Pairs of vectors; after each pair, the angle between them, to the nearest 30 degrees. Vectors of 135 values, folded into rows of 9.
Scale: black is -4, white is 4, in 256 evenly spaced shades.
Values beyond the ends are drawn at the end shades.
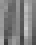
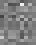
90 degrees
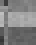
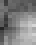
90 degrees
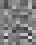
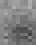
60 degrees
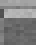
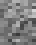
60 degrees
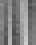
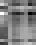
60 degrees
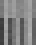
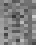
120 degrees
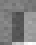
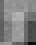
150 degrees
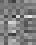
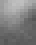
90 degrees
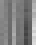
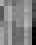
150 degrees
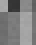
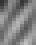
90 degrees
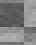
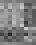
150 degrees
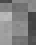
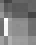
60 degrees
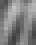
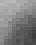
60 degrees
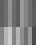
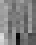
90 degrees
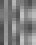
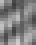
120 degrees
